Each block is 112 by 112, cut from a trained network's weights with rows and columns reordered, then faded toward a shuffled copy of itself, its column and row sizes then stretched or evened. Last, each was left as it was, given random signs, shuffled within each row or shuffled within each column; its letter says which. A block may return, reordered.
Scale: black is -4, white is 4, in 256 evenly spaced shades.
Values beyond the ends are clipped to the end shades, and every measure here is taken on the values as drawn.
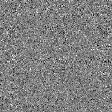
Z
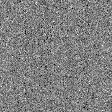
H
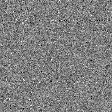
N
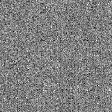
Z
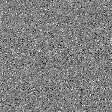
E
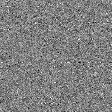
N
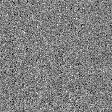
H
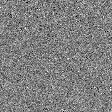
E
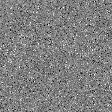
H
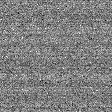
E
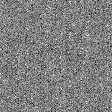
H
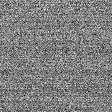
E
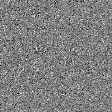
N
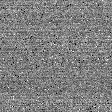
E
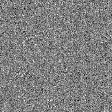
Z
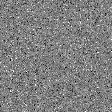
H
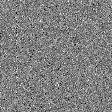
H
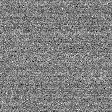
E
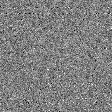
E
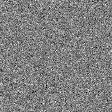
E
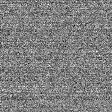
Z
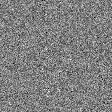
H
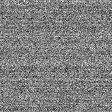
Z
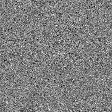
E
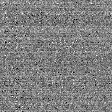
Z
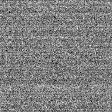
Z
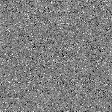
E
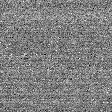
E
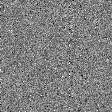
H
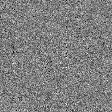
N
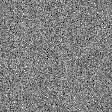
H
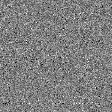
N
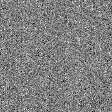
H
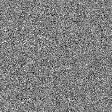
N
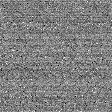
E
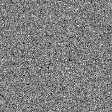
N
